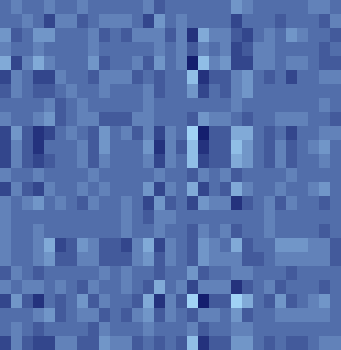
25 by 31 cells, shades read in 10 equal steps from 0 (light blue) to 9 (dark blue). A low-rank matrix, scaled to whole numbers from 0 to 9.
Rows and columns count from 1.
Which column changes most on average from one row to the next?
18
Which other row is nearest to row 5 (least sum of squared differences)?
3
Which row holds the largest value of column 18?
5
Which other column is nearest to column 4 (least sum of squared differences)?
1
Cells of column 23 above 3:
18
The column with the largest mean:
15
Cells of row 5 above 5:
8
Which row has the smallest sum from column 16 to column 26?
22
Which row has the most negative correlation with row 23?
2
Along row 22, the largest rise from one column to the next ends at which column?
19
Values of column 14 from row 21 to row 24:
6 2 3 4
